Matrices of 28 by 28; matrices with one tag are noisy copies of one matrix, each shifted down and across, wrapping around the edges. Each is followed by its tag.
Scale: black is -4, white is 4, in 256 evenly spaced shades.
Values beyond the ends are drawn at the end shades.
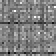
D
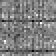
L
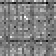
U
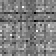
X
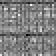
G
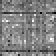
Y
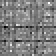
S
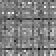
D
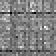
U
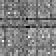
X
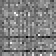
S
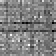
X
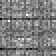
L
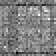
X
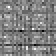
S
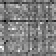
Y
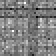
X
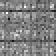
L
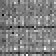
L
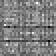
S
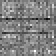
S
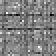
S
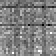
Y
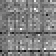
U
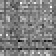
X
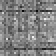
Y
